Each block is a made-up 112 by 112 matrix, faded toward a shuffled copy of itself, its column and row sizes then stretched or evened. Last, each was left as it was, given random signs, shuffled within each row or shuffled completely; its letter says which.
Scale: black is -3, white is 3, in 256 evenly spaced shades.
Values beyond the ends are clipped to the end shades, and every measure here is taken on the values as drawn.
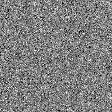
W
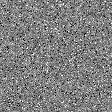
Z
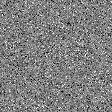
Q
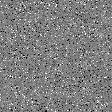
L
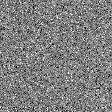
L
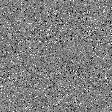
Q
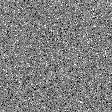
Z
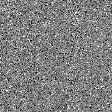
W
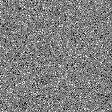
W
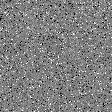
Z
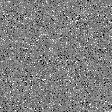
W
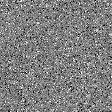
L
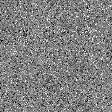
L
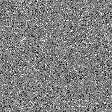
L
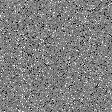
Z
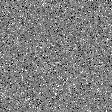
Q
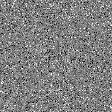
W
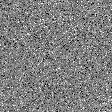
Z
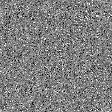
L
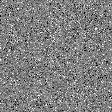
L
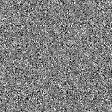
W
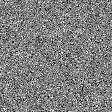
Q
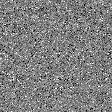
Q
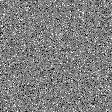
Z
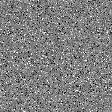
Q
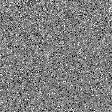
L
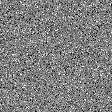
Q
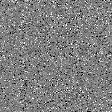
W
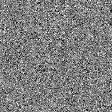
L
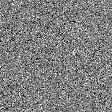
Q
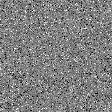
L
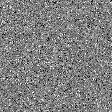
Q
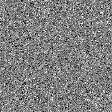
W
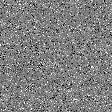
Q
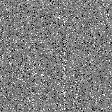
W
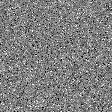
Z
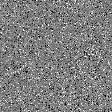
L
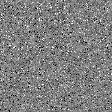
L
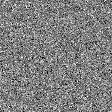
Q
